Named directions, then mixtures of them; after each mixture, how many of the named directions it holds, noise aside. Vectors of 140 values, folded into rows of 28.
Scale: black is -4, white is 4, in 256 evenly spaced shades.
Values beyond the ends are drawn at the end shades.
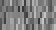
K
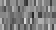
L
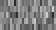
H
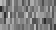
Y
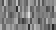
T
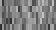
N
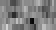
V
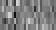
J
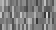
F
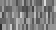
two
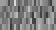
two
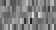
three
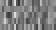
three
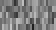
four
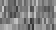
four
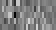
one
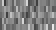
three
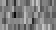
four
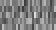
four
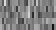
two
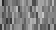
one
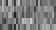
two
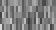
two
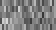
three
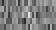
three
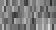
three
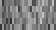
one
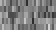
three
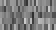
one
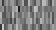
four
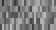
four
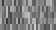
four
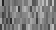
one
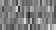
two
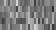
four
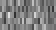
four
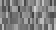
four
